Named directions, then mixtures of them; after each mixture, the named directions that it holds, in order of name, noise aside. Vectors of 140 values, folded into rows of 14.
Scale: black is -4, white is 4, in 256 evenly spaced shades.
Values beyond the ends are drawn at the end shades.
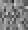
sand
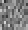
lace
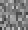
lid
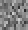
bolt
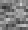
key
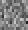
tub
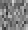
bolt, lace, sand.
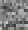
bolt, key.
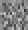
bolt, lid.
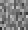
lid.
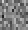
lace, lid, tub.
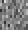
lace.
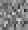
bolt.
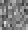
bolt, lace.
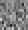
bolt, lid.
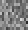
sand, tub.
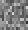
sand, tub.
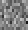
tub.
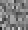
lid.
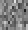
bolt, lace, sand.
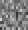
lid.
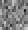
bolt, lace.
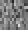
sand.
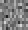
key, lace, sand.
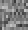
bolt, key, lace.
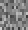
lid.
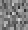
bolt.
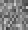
lace, sand.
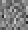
tub.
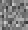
bolt, lace, tub.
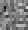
key, sand.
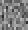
lace, tub.
